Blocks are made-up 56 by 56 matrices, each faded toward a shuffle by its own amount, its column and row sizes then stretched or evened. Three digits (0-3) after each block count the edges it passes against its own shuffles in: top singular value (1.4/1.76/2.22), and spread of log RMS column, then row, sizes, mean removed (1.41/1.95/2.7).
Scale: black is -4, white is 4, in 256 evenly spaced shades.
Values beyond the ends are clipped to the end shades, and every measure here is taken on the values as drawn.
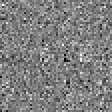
1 2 1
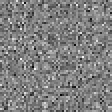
2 0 0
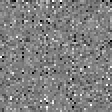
1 1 1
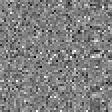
2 0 1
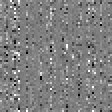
0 3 0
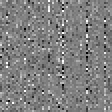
1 3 0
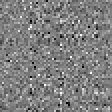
2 1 0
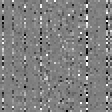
3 3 0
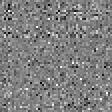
2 1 2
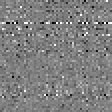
2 1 2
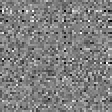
2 1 2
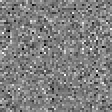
1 1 1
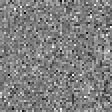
1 0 0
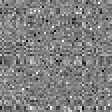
3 0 1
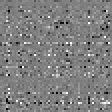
1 2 3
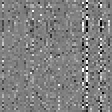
3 3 0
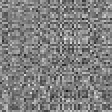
3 2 0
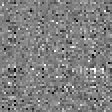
2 1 1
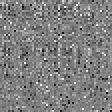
2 0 0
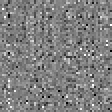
2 1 1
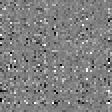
0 2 2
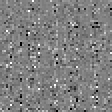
0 2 1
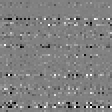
2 1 3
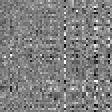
3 3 1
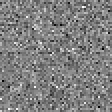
0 1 1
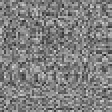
2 0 0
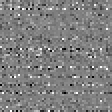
1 1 3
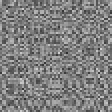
3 0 1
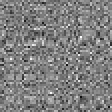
3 1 1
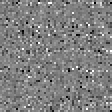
0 1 2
